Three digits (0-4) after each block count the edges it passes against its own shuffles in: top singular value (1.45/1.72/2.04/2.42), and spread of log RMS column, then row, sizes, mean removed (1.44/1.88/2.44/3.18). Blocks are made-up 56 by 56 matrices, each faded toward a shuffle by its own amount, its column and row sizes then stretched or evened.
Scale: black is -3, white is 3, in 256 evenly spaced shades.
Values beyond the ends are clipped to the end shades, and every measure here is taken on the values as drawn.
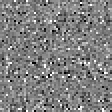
0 1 2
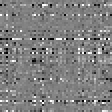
3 2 4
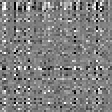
4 3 4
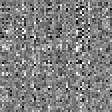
3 3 2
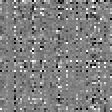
1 4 3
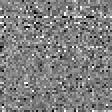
1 0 3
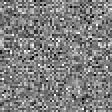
3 0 0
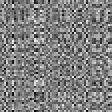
4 4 0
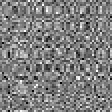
4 1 0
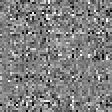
1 3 3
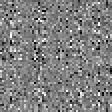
2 3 1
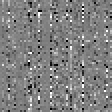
2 4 1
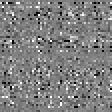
0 2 4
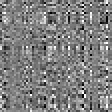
4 4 2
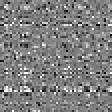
4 1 3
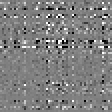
3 3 4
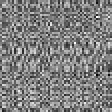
4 2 1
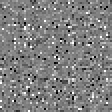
0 1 1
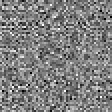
3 0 2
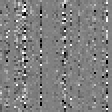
1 4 0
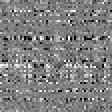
3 1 4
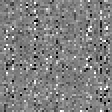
0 3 0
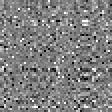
3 0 1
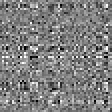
4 2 3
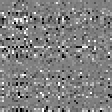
3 2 3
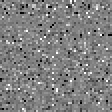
0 0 1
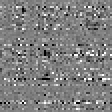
1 2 4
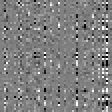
4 4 2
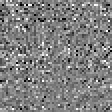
0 1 3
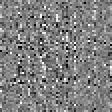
2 3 1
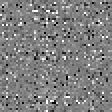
1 2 2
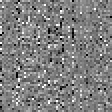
2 3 0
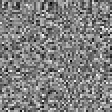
3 1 0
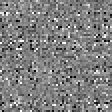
0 2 3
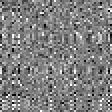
4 3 1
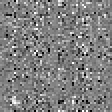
2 3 2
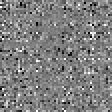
0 2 3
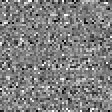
1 0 3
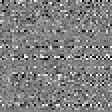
3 0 4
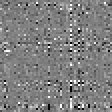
3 3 3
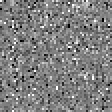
0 1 0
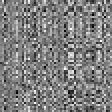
4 4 0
